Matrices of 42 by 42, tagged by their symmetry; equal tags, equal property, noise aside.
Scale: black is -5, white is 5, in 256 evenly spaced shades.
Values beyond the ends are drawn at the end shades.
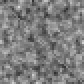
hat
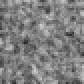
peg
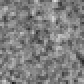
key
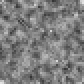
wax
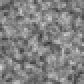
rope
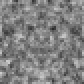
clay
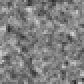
peg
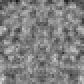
clay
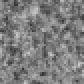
key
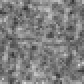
hat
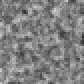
key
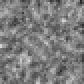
rope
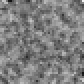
rope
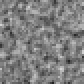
peg
